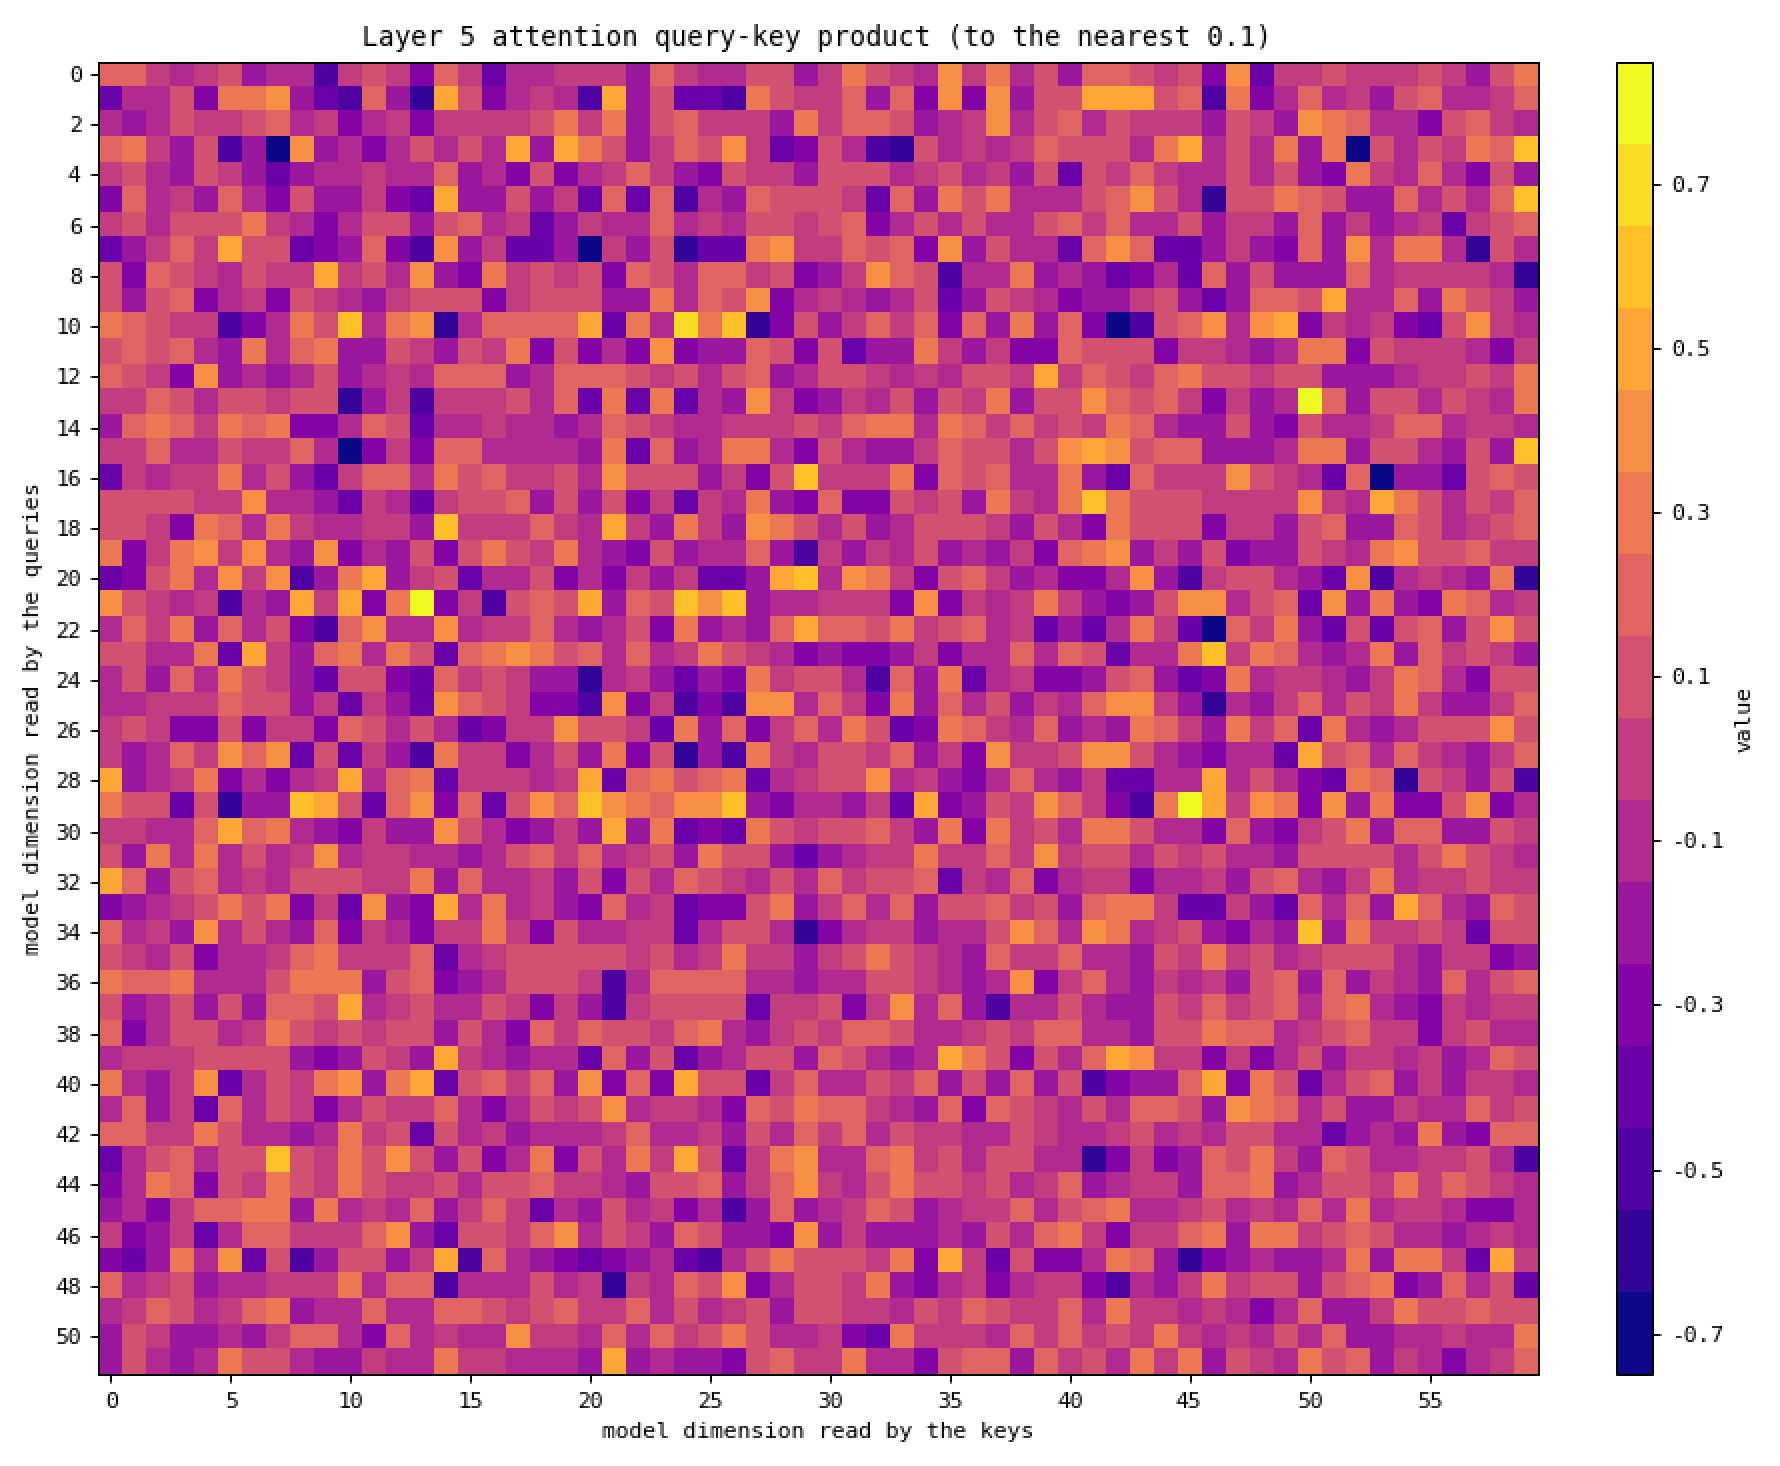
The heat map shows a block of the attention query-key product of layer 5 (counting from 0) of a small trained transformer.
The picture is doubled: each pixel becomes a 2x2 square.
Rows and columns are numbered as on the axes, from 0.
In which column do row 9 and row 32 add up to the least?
35
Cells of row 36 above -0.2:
48
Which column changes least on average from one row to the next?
2
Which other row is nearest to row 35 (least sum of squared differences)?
38
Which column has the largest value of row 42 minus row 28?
59
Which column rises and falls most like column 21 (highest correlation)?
37
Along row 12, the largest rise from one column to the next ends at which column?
4
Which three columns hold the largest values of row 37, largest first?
10, 33, 52
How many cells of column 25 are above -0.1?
25
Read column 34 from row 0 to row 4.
-0.1 -0.3 -0.2 0.1 0
